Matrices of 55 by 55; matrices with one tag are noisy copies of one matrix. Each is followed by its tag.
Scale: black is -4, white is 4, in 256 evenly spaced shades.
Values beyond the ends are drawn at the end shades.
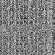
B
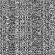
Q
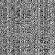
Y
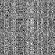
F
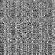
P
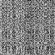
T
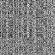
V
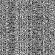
Q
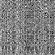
T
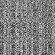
P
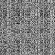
Y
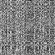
T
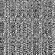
P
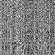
T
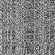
T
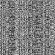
Q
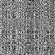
T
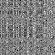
V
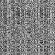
Y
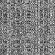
Y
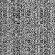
Y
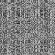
Y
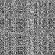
F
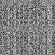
B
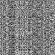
Q
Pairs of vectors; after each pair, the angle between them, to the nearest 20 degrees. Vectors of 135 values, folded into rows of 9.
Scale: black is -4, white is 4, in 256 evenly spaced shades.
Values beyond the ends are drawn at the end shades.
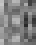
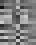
100 degrees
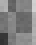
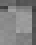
140 degrees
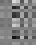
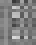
160 degrees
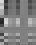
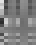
20 degrees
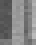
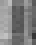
160 degrees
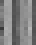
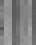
20 degrees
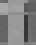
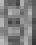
100 degrees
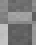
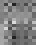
60 degrees
